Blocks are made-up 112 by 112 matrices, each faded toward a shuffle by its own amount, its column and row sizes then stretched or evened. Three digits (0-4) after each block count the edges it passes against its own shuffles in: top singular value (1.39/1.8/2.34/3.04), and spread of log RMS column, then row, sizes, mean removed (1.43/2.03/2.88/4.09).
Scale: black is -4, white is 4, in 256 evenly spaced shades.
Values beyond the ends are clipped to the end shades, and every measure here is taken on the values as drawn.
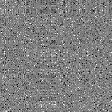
3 1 0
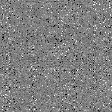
2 2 0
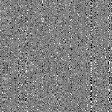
3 3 0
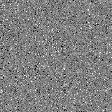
2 1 0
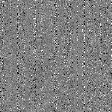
1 3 0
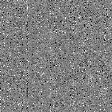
1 2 1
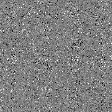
0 2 1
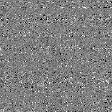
0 2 3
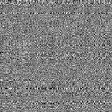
3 1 3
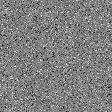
1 0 0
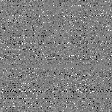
2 1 3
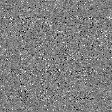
0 1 2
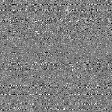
3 1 3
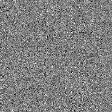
0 2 1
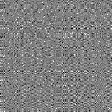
4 2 2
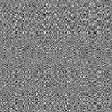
4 2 3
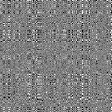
4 3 3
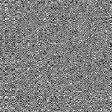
3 2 1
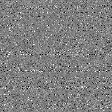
1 0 3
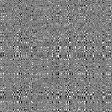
4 3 3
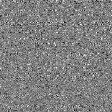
1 0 3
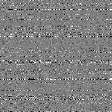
3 1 4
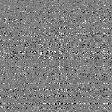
3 1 3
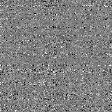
1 2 3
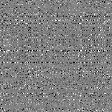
3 1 3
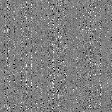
1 3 0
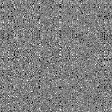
3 2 1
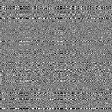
4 1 4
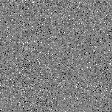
1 1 1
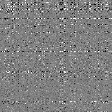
3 2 3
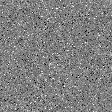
0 0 0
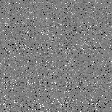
2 0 2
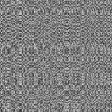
4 3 1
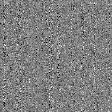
1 3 0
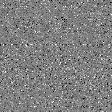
2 0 2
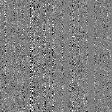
1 4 0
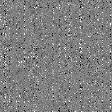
0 3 1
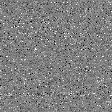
1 0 2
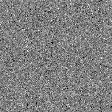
0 1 0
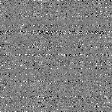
0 2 3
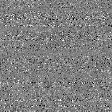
1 0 3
